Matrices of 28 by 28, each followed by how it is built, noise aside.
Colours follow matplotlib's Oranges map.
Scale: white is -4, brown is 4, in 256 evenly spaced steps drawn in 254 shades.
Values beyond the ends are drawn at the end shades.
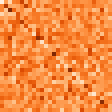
diagonal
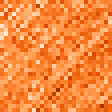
Hankel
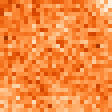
smooth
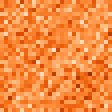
Hankel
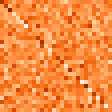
diagonal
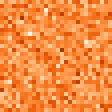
noise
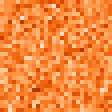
noise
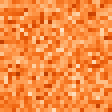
noise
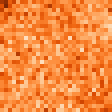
smooth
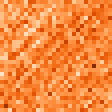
Hankel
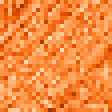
Hankel
